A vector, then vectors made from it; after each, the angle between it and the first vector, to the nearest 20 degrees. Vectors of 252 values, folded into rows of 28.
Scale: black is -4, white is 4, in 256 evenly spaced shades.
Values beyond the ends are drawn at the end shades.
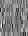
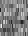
40 degrees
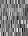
100 degrees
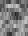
80 degrees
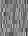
140 degrees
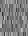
40 degrees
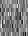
40 degrees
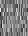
140 degrees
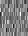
120 degrees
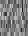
100 degrees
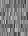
100 degrees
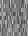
80 degrees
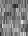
140 degrees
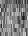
140 degrees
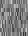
40 degrees
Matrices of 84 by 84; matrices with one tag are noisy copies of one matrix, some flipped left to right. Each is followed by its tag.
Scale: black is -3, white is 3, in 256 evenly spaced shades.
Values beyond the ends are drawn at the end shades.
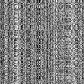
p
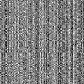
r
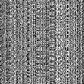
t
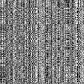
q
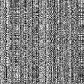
q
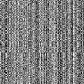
r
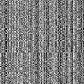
r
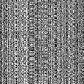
t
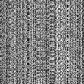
t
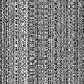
t
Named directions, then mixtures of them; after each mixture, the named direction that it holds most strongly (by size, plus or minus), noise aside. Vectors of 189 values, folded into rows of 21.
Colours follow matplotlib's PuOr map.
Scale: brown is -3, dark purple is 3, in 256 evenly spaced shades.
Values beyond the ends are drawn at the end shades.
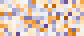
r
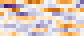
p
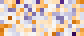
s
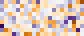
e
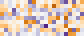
r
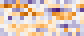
p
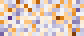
s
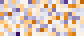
r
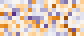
r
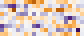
p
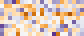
s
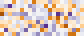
r
